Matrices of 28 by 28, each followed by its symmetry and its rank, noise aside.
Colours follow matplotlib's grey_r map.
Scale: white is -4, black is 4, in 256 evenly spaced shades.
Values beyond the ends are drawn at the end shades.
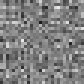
antisymmetric, rank six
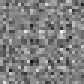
antisymmetric, rank six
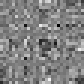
symmetric, rank four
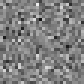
antisymmetric, rank six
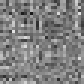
antisymmetric, rank six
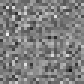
no symmetry, rank six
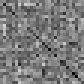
symmetric, rank eight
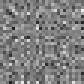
antisymmetric, rank four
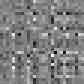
antisymmetric, rank four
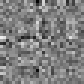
antisymmetric, rank four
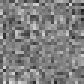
antisymmetric, rank four
